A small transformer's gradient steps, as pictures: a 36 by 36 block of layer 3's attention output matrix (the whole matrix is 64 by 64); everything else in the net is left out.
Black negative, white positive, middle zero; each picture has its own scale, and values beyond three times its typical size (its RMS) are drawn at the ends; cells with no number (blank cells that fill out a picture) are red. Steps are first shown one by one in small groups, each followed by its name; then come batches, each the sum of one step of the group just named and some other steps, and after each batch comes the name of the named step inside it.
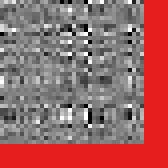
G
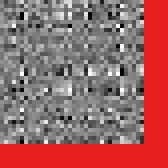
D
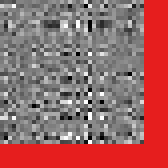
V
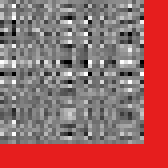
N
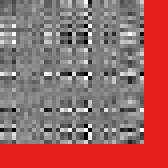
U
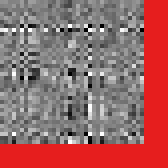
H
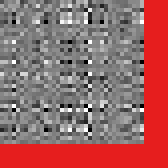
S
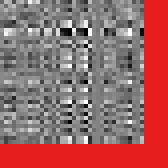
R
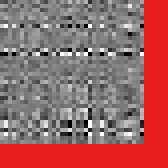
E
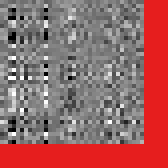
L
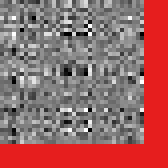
U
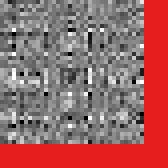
H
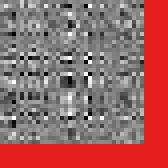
V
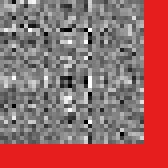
R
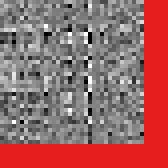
N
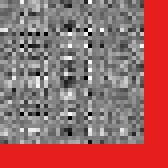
H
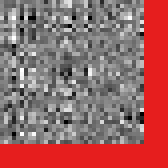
D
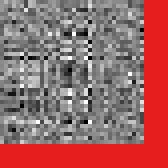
R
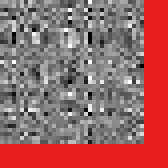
H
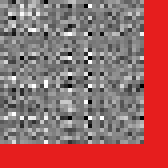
V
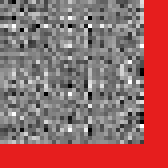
S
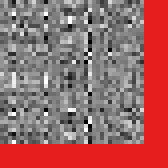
S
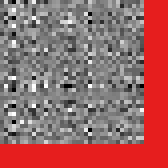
S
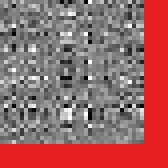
G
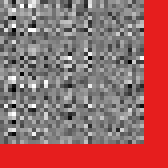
R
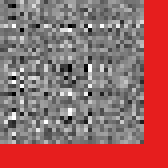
D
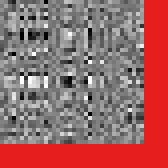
L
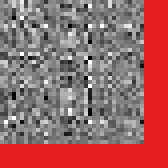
E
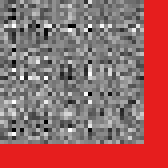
L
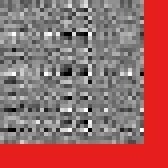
U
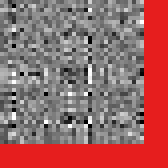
R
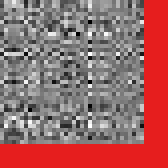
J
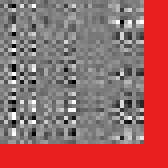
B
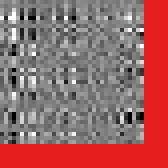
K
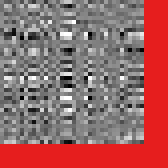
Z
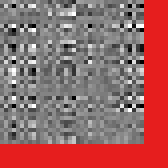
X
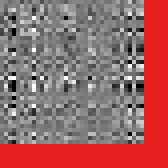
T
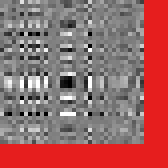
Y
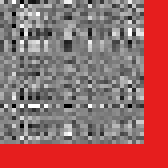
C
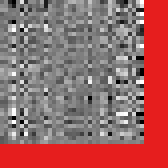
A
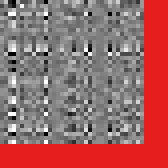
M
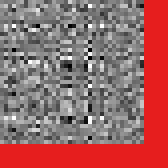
J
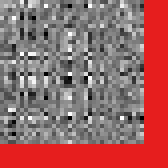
K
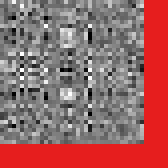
Z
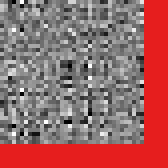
A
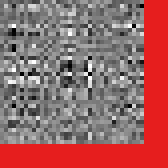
X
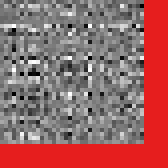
X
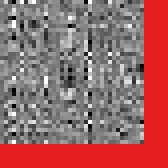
M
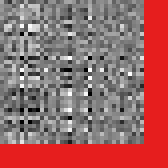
Z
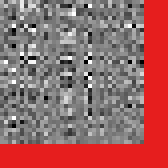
X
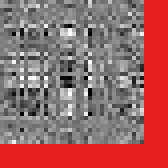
Z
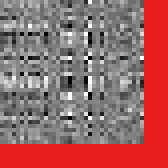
Y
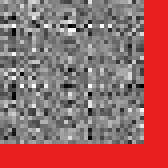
T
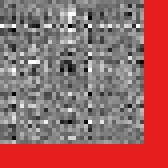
X
